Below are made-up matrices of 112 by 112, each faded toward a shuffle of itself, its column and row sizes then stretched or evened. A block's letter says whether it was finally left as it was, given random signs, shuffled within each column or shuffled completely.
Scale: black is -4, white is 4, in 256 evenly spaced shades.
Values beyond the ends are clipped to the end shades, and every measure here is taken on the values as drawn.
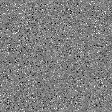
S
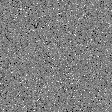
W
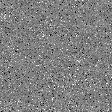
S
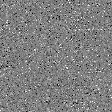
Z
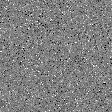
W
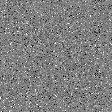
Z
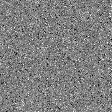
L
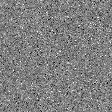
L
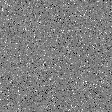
W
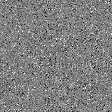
Z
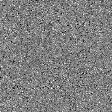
Z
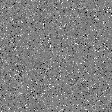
S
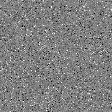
Z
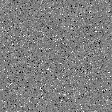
S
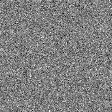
L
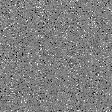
Z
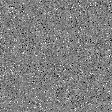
Z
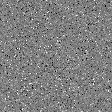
W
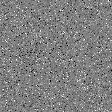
L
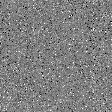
L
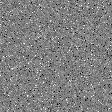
W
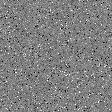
W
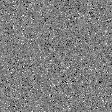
S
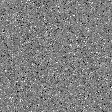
W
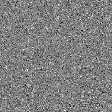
Z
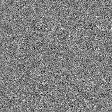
S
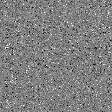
Z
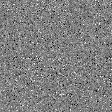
S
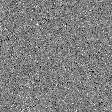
W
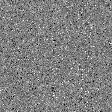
L
